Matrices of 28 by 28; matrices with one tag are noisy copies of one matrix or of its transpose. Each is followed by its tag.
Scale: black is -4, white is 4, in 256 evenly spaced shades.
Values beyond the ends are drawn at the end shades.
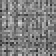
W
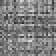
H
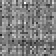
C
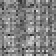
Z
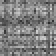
Z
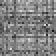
H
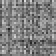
C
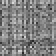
C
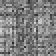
H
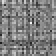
C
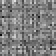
C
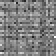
C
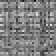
C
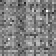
Z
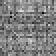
H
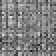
W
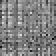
W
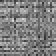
W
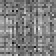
H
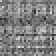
Z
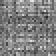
H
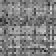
Z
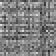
C
